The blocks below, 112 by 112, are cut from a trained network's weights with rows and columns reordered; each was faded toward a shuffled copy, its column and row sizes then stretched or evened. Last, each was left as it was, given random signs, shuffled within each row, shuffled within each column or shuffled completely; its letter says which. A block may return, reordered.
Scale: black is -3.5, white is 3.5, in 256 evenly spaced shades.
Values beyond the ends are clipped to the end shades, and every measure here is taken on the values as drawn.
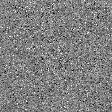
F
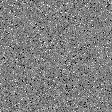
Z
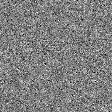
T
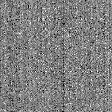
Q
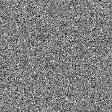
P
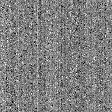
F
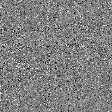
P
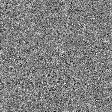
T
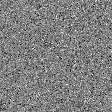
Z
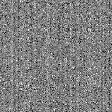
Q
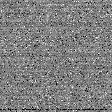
T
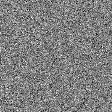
T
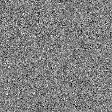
P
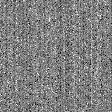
F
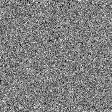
T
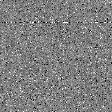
P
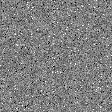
F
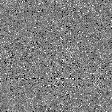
P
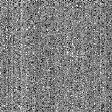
Q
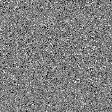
P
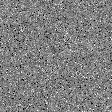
Z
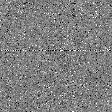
P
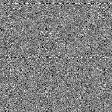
Q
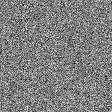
Z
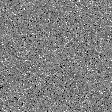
Z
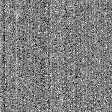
F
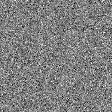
F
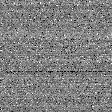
T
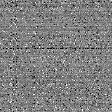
Q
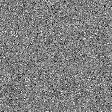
T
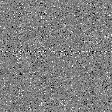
P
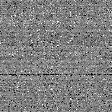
Q
